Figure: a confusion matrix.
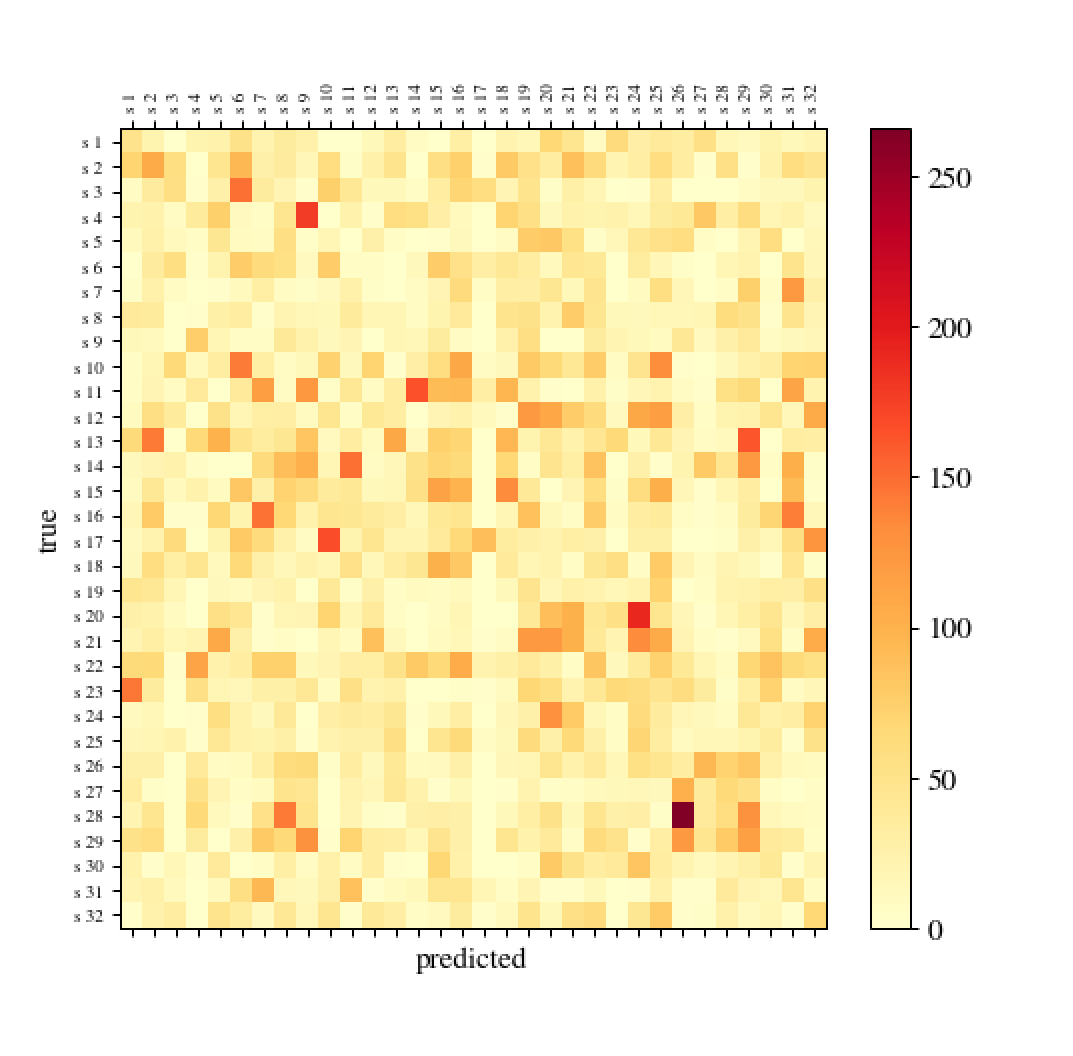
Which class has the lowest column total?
s 17
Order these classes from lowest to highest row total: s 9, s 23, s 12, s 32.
s 9, s 32, s 23, s 12
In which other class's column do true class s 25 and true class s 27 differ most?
s 26
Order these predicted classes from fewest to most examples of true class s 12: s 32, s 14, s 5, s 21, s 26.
s 14, s 26, s 5, s 21, s 32
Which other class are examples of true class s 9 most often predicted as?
s 4
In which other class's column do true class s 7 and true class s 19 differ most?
s 31
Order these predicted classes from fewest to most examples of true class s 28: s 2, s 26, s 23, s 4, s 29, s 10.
s 10, s 23, s 2, s 4, s 29, s 26
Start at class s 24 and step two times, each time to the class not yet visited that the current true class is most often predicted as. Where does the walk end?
s 21
